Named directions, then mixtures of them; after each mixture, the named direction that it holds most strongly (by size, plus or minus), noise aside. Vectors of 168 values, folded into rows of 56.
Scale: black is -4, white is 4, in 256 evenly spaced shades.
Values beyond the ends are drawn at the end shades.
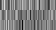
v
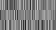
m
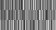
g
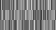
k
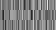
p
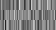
p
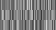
k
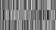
k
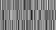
p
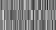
p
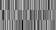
v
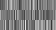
m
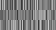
m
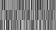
m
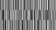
p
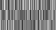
v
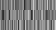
p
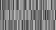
k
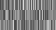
g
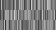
k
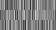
m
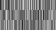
v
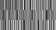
g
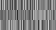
m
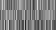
m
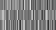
p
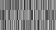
p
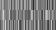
p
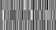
p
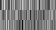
v
